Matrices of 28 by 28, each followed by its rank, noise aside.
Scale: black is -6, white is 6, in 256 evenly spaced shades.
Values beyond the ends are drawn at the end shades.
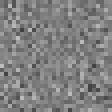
seven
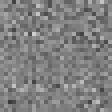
seven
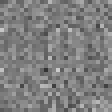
five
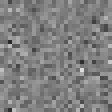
seven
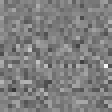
six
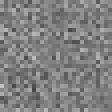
eight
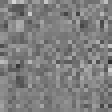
five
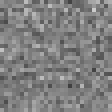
seven
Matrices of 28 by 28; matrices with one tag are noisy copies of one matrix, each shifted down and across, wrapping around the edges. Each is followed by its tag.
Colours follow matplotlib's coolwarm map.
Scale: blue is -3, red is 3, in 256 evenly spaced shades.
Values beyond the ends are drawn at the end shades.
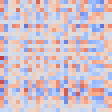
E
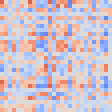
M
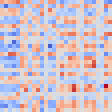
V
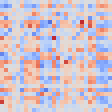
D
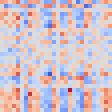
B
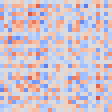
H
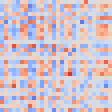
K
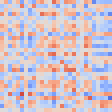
V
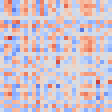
K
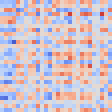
V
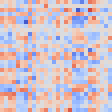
D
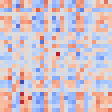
B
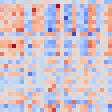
B
